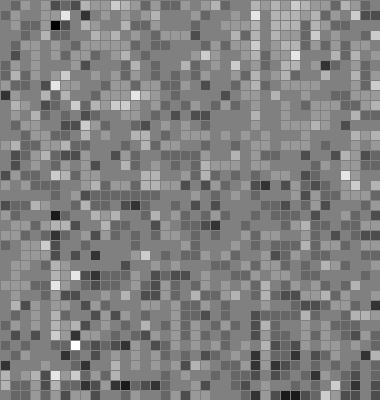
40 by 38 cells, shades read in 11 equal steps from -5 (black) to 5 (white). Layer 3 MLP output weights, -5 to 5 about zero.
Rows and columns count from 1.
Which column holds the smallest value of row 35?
13
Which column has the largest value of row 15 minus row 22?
6
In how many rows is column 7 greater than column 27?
12
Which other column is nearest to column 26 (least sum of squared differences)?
29
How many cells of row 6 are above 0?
17
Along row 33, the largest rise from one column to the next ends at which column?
27
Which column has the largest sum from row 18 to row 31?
2
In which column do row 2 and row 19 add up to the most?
36
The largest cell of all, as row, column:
35, 8
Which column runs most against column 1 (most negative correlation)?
5
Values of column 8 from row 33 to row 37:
2 -3 5 -1 -1
